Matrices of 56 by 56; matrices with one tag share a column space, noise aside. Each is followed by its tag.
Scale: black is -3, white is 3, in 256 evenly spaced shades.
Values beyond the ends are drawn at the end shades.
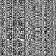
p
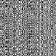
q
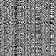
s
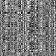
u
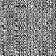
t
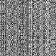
q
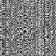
p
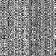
p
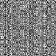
q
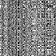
t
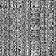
t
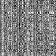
u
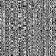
t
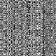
q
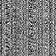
s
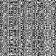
q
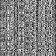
u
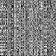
t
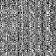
u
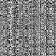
q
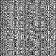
p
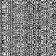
q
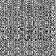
p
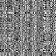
u
